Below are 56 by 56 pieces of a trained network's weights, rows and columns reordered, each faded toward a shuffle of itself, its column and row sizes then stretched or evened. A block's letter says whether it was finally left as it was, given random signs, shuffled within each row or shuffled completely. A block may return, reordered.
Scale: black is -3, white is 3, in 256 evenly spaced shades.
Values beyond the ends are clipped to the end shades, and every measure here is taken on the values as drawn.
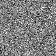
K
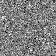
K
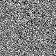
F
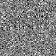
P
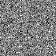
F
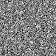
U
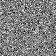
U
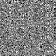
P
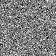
K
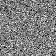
K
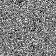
U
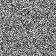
K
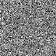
F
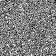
K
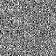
P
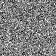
K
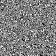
U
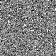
K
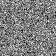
K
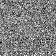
U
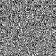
P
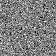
K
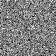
K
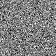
K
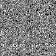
F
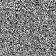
P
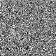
F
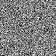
U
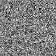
F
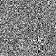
P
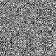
P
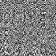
P
